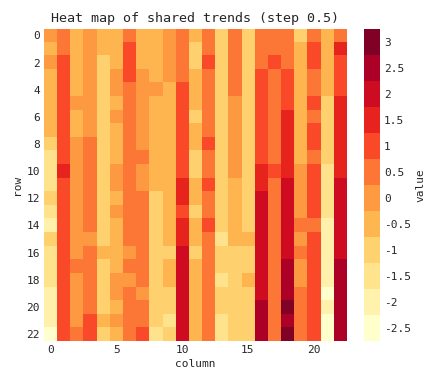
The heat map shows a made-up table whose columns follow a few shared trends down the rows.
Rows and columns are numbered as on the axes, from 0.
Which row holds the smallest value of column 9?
21
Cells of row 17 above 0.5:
6
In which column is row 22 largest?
18
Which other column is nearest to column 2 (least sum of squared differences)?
19
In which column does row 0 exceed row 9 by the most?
0
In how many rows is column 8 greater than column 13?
15
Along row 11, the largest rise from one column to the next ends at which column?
22
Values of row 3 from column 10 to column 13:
0.5 -0.5 0.5 -1
